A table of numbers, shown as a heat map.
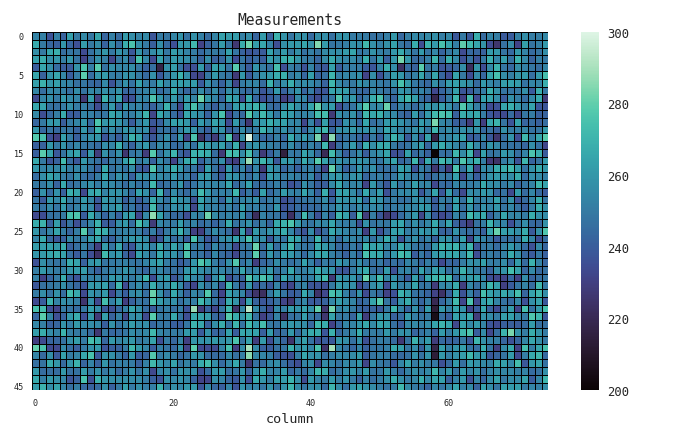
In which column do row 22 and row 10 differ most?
17
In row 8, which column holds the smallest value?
58
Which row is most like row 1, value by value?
16
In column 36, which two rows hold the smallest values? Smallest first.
15, 36
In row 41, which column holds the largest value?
31
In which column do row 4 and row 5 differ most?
29
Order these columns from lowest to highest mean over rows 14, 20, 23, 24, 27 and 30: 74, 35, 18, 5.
74, 35, 5, 18
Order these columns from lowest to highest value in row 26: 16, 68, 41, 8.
68, 16, 8, 41
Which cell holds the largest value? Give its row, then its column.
13, 31
